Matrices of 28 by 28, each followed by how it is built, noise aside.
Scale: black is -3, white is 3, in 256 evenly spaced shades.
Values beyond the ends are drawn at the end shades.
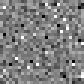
sparse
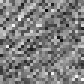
Hankel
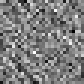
Toeplitz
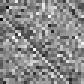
Toeplitz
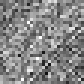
Hankel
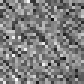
Toeplitz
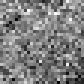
smooth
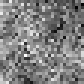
smooth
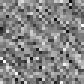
Toeplitz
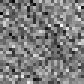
Toeplitz
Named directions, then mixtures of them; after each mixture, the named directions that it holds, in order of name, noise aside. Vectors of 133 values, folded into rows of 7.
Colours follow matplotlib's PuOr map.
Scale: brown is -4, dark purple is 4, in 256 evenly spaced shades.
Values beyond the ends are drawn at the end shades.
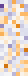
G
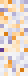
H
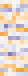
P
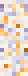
G, H.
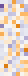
G.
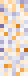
G, H.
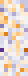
G, H.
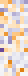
H.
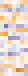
P.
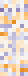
G, P.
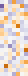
G.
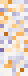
H.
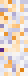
H.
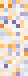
G.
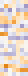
G, P.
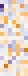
G.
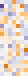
G.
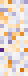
H.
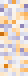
G, P.
